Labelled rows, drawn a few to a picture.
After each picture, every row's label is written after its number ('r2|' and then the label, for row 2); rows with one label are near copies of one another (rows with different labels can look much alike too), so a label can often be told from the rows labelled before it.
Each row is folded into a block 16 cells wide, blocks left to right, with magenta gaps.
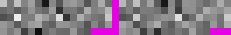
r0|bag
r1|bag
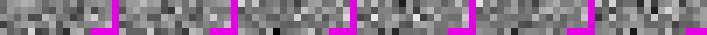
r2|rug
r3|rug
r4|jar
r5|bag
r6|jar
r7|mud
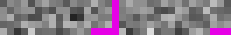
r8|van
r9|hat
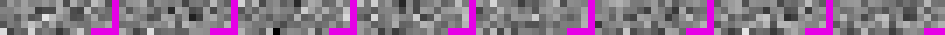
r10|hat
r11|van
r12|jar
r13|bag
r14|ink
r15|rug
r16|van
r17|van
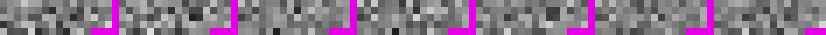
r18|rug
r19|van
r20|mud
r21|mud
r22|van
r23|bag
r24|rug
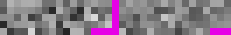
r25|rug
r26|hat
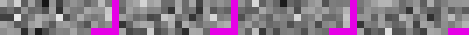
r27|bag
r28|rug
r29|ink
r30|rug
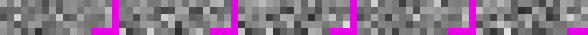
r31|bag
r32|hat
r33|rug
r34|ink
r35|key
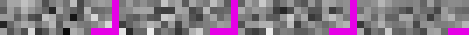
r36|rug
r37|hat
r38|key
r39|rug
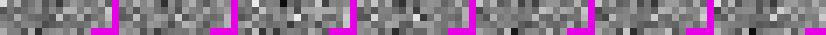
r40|jar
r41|bag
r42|ink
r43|bag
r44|jar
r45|jar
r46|jar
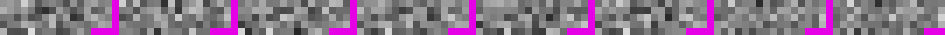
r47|key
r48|mud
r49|hat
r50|key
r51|rug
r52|key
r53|ink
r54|ink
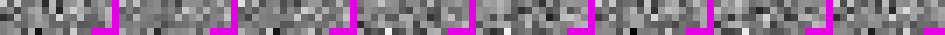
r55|mud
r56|jar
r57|jar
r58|rug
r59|key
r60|mud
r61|key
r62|mud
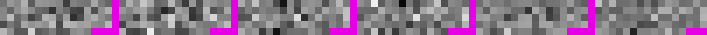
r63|van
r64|key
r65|bag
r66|ink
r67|van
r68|jar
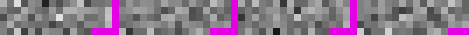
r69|ink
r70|hat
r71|mud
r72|hat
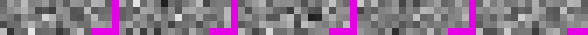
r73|hat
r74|ink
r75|van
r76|jar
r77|hat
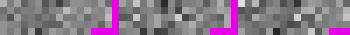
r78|jar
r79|bag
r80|jar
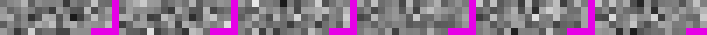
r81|van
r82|rug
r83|ink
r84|mud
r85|mud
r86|bag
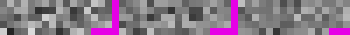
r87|hat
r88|van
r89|jar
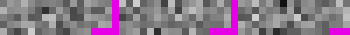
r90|key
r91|mud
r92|bag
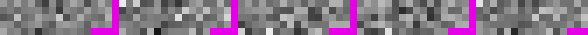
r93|bag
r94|jar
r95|hat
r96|key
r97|jar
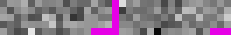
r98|van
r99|jar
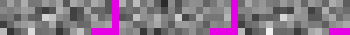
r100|hat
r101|bag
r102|hat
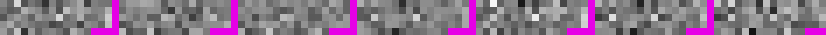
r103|ink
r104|rug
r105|hat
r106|bag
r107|ink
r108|bag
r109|mud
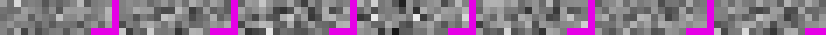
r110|ink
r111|hat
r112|key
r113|bag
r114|rug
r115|van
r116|hat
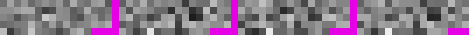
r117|hat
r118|van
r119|key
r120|van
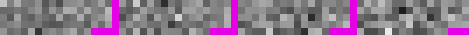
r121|jar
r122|ink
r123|rug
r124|key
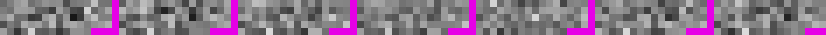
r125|van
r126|key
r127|rug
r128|rug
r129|ink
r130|van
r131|key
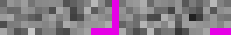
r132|van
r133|van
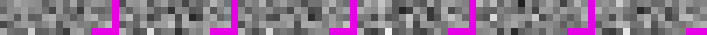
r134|rug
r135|van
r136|van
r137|key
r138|bag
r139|key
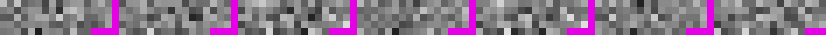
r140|mud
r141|van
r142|rug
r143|jar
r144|rug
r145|bag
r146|hat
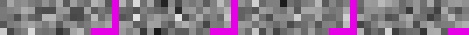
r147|hat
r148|bag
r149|ink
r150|rug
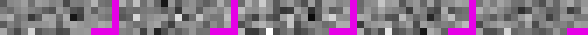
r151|van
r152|bag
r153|key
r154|rug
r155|key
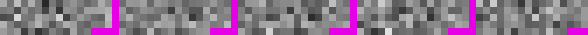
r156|bag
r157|van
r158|van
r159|key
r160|mud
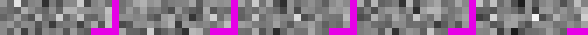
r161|ink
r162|rug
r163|bag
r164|mud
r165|bag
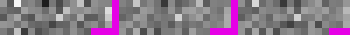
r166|ink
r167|ink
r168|ink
